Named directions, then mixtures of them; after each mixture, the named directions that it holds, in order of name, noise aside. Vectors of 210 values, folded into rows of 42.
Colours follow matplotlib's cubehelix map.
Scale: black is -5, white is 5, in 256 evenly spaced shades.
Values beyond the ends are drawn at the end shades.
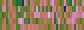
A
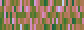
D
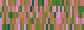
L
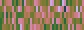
A, D.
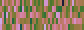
D, L.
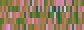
A, L.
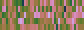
A.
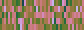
A, D.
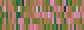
A, D.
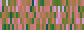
D, L.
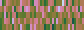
D.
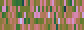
A.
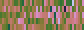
A, L.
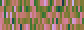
D.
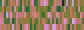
D.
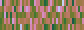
D.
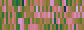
A, D.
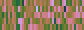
A, D.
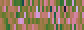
A, L.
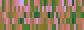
A, D.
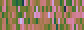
A.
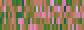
A, D.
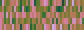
D.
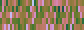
D, L.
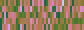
D, L.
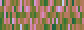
D.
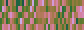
A, L.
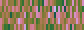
A, L.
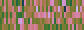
A, D.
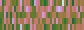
D.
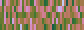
D.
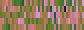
A, L.
